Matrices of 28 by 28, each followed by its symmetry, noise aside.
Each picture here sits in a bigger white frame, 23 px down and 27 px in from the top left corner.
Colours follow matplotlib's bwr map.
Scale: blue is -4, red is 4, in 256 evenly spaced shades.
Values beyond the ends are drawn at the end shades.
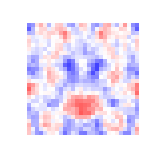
mirrored left to right.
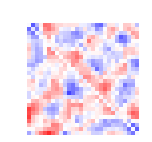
symmetric across the other diagonal.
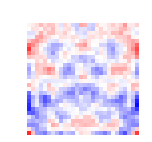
mirrored left to right.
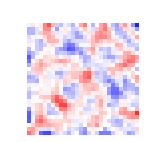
symmetric across the other diagonal.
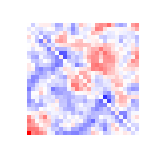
symmetric across the other diagonal.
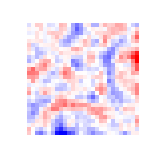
antisymmetric.
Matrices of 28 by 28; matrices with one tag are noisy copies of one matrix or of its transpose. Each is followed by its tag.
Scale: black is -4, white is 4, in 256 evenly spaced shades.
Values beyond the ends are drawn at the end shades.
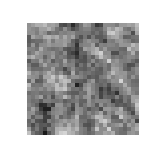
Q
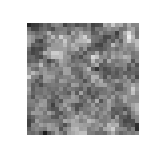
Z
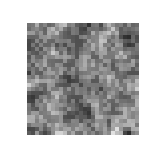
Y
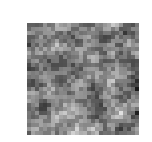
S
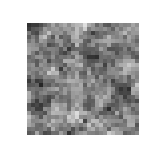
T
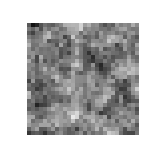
T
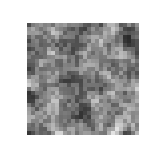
Y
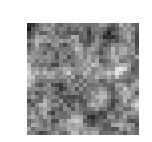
T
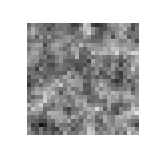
Y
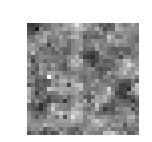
T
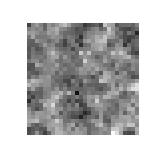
Y
